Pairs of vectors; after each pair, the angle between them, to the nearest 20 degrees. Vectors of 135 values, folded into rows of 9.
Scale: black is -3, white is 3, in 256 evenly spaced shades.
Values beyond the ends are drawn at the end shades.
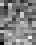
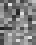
40 degrees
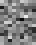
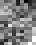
100 degrees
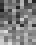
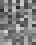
40 degrees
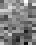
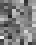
120 degrees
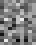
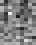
100 degrees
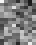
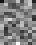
140 degrees
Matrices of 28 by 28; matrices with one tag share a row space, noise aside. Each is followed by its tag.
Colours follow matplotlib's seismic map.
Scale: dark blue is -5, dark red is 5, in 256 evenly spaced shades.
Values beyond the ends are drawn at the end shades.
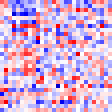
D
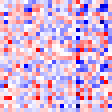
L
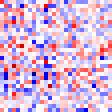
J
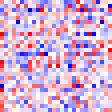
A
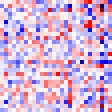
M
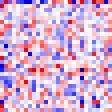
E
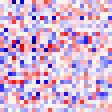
J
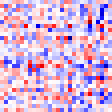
M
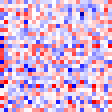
E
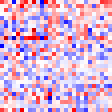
J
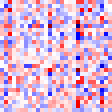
L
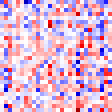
L
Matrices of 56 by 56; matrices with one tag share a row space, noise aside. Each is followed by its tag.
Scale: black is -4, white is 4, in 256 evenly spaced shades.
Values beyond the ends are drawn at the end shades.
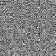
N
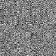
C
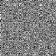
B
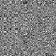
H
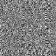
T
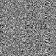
T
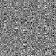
H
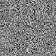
C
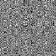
H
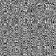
H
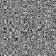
H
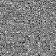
N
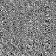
T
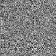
C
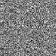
C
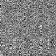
B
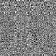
C
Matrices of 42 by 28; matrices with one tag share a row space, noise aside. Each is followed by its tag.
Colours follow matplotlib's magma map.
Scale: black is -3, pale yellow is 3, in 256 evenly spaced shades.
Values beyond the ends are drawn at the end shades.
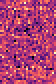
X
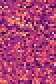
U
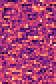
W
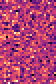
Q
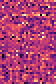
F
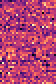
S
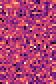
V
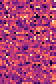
V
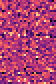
U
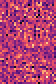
X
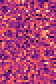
U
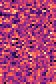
Q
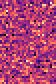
V
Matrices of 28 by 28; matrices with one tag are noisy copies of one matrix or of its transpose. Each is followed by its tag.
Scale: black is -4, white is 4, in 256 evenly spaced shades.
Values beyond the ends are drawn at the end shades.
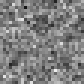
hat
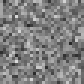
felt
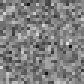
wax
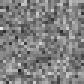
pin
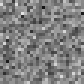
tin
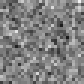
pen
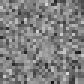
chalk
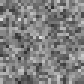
hat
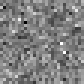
hat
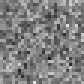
pin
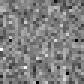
chalk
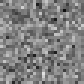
pen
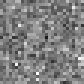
wax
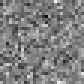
wax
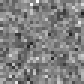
hat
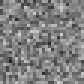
wax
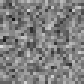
pen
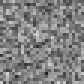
wax
